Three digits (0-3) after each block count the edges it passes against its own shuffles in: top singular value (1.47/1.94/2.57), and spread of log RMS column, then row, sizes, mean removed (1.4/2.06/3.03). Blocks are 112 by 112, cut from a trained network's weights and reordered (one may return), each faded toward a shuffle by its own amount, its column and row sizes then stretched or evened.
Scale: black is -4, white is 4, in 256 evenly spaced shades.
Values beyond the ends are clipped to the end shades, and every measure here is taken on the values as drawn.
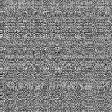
3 0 2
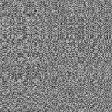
3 1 2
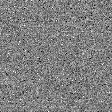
0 1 1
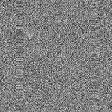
3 0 1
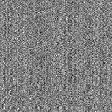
2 1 0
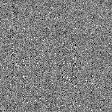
0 2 1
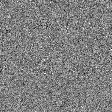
0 0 1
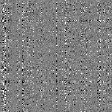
2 3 2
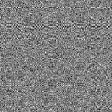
3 1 2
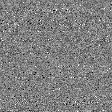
0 0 2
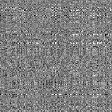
2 2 3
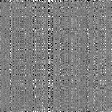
3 3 2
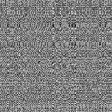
3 2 0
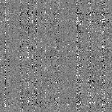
0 3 2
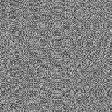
3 0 0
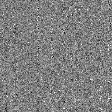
0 2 1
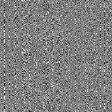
2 3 1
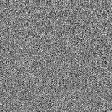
2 0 1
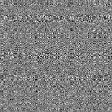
3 1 3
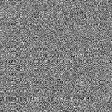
3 1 2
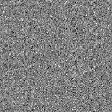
2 1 0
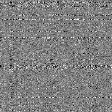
1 1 3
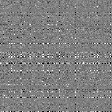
3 2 3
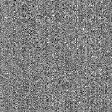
1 2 1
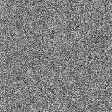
1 1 0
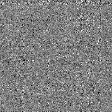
0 2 2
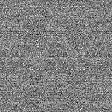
2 0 1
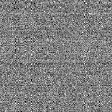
2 2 1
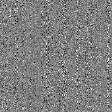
0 3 0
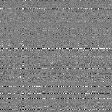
3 1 3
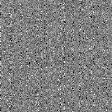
0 3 0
